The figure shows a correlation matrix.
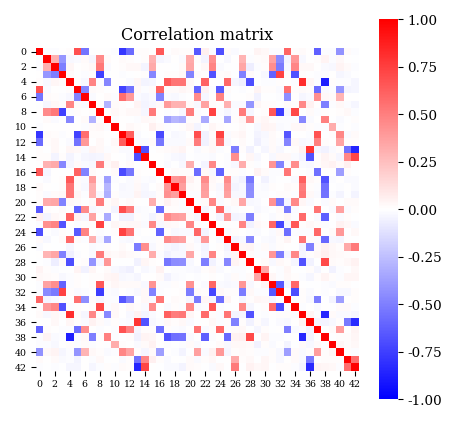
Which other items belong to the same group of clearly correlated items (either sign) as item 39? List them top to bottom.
10
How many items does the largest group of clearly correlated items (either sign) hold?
11
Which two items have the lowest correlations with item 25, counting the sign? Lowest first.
38, 28
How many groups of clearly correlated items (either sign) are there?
6
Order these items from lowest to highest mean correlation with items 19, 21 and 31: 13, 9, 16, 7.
16, 9, 13, 7
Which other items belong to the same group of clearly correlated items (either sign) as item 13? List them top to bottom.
14, 26, 36, 41, 42
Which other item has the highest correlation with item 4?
35
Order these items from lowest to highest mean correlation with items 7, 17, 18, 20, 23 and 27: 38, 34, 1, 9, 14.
38, 9, 14, 1, 34
